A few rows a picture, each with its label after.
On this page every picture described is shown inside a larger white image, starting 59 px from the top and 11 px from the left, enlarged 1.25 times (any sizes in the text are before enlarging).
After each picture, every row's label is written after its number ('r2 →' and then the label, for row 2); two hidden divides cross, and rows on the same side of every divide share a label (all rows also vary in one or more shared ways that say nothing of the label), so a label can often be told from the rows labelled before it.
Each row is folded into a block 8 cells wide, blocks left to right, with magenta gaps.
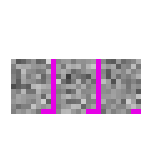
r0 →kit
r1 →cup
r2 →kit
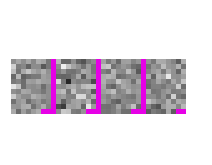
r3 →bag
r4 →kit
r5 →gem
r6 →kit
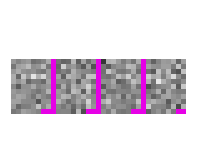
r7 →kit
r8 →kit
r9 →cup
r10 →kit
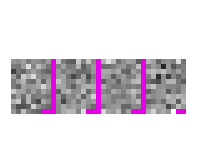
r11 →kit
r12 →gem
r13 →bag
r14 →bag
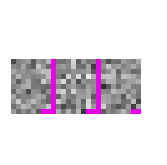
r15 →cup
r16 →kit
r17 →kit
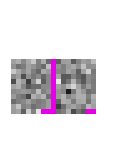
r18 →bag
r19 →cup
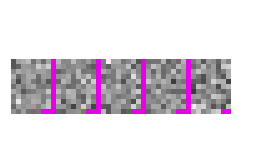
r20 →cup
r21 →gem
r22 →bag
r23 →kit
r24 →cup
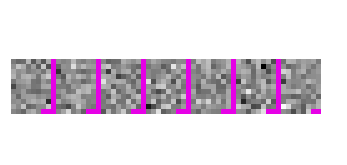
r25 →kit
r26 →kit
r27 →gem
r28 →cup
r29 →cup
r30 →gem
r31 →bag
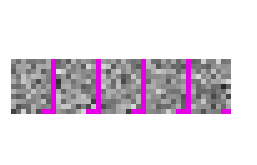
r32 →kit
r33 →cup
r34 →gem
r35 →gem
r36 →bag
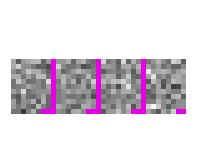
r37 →gem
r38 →gem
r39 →gem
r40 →bag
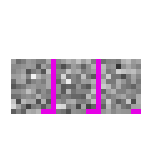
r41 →kit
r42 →bag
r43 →bag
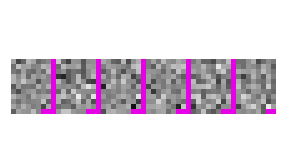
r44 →kit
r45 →kit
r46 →kit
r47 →cup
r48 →cup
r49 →cup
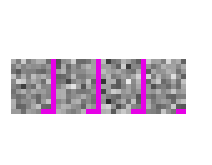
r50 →gem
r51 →cup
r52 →gem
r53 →gem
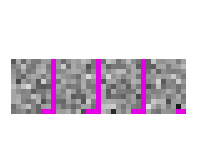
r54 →cup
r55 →gem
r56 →bag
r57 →cup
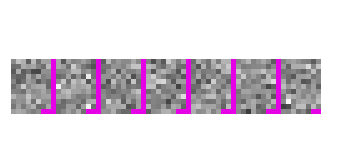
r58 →cup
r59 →gem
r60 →cup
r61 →gem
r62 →cup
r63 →bag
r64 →cup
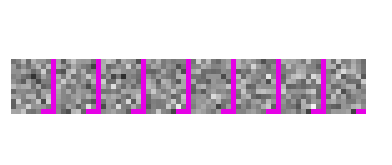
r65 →bag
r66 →gem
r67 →bag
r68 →gem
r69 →cup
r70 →gem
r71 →gem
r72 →gem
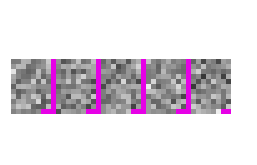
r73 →cup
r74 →kit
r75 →cup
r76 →gem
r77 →cup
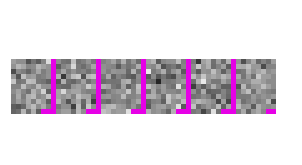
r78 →kit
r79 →kit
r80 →bag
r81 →bag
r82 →kit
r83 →kit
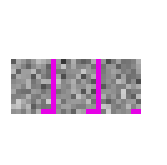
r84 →bag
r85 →kit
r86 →kit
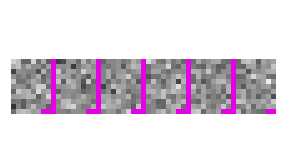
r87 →gem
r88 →cup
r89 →cup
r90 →gem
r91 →bag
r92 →cup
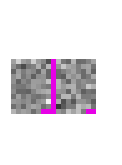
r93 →bag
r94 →kit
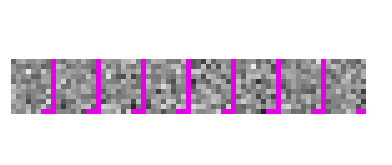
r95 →bag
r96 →gem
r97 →bag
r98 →cup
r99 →cup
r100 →kit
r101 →cup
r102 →kit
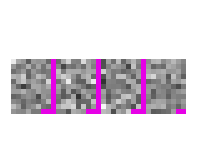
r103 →gem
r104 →bag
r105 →cup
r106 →bag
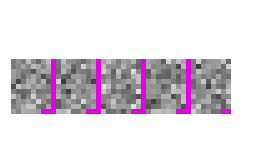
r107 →cup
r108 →cup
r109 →bag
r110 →gem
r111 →bag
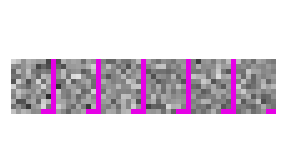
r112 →gem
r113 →cup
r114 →kit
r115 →kit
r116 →kit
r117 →gem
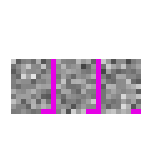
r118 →kit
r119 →gem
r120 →kit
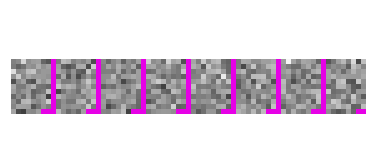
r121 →bag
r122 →bag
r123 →kit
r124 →gem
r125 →gem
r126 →cup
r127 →bag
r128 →cup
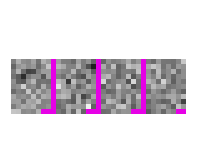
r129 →cup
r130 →gem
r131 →cup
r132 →kit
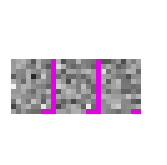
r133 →bag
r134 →gem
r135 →cup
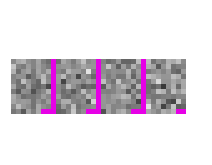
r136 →bag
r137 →bag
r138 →kit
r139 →gem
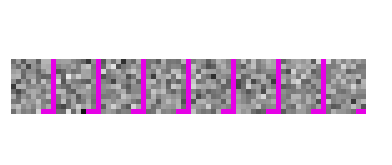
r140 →cup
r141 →kit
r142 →cup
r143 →kit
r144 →bag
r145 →cup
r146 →kit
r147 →gem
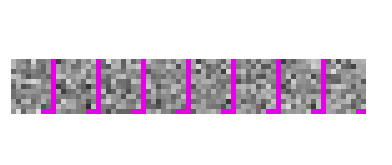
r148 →gem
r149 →cup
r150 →cup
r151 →gem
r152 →kit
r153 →bag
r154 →cup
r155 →cup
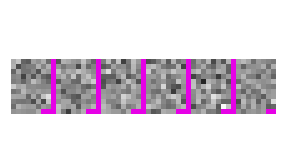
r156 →bag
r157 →bag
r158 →cup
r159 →cup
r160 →cup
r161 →bag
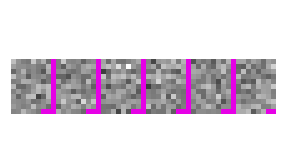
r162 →gem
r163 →cup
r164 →kit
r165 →kit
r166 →cup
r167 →cup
